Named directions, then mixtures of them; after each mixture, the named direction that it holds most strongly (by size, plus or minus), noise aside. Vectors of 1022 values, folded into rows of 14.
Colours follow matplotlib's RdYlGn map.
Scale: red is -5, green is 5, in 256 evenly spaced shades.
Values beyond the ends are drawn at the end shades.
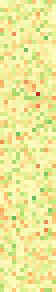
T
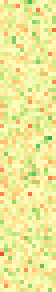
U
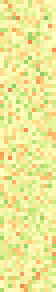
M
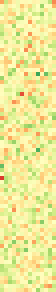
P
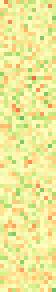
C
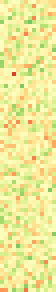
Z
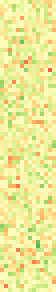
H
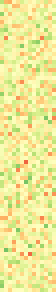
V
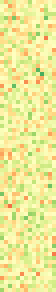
M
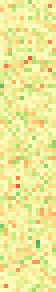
H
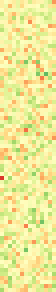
P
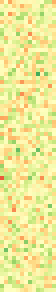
P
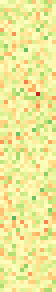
T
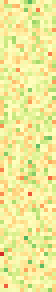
U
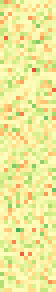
V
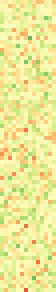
M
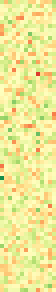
P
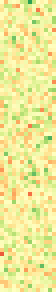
U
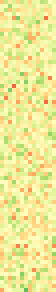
M
